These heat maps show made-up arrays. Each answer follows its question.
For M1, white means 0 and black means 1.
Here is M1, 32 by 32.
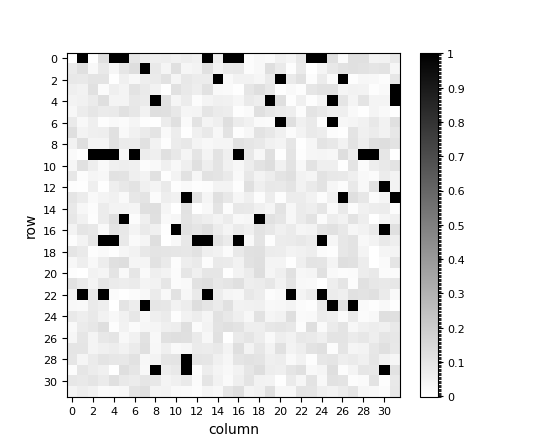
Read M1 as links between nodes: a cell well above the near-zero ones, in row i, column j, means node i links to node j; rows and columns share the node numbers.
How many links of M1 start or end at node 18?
1
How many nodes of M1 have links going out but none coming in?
4
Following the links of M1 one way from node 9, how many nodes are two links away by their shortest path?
10
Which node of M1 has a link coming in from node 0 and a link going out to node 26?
node 13
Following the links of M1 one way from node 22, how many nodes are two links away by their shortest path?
4
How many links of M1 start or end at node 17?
6
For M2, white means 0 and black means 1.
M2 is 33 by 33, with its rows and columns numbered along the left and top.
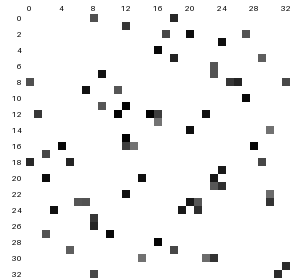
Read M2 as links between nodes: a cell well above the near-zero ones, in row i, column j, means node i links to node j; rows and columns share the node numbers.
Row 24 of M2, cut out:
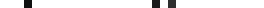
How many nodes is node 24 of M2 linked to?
3
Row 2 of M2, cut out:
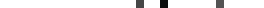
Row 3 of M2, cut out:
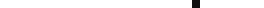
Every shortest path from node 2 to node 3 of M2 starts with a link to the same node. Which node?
node 20
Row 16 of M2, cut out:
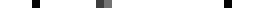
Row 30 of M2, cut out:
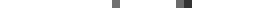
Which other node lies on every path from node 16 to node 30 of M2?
node 12
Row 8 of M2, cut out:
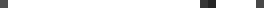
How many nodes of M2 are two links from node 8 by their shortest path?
2
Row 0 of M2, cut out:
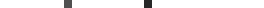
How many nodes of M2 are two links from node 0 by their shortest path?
5
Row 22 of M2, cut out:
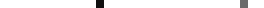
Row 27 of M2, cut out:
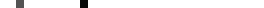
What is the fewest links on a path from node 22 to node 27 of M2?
5
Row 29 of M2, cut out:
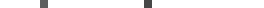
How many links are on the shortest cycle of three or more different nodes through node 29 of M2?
3
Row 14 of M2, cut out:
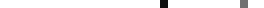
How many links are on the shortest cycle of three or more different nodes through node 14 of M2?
4
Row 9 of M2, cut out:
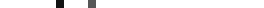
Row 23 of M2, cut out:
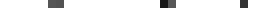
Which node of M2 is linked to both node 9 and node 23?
node 7
